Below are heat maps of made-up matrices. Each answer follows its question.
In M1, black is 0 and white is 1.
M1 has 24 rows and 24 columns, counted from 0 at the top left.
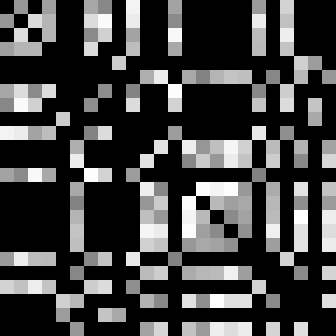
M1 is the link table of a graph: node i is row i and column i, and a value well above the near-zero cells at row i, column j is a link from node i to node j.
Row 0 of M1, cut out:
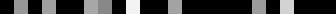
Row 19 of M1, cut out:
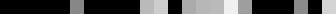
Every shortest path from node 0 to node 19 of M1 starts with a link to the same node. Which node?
node 7
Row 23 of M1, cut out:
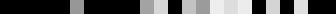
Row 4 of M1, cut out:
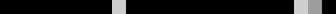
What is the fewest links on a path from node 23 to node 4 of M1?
2
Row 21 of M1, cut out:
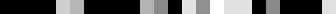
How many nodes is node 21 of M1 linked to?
11
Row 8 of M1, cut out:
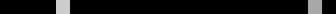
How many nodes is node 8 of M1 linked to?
2
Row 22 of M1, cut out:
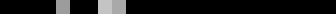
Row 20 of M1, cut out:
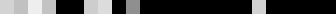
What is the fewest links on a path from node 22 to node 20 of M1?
2
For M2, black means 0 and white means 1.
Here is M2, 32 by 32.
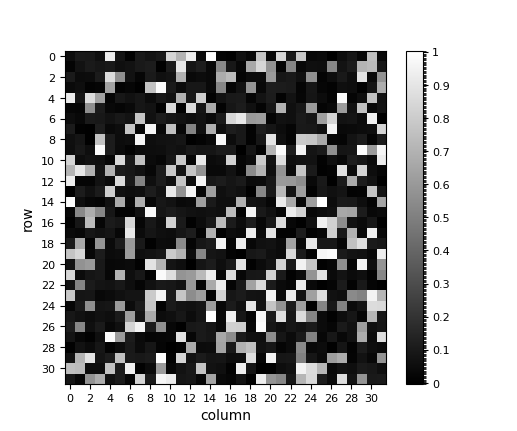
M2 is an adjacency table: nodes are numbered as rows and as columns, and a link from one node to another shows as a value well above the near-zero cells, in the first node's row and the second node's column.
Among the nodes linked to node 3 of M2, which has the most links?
node 31
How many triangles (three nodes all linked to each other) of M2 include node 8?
7
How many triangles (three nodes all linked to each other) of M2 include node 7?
3
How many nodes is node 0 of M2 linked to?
9
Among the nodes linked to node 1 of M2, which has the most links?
node 11
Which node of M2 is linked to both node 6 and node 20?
node 17
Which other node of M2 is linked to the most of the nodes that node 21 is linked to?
node 23
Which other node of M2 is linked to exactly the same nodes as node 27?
node 2
